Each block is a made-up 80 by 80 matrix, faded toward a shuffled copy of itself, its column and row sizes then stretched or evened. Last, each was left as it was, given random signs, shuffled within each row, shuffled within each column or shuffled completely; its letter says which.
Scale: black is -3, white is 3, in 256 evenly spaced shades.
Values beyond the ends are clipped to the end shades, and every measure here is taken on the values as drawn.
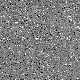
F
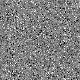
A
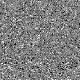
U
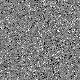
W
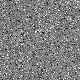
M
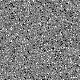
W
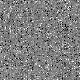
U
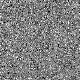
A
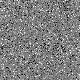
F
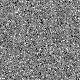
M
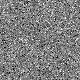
M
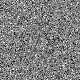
M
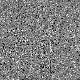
A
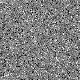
W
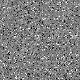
U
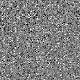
U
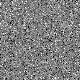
W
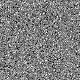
W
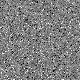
M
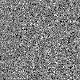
A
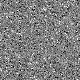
W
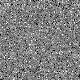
F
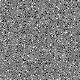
A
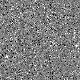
A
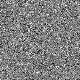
F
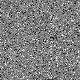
W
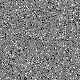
F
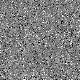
A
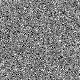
F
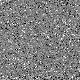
F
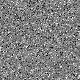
M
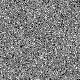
M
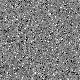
M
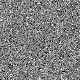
W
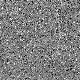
F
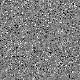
A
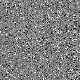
U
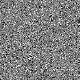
A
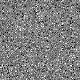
U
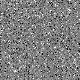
A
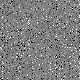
U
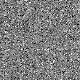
A
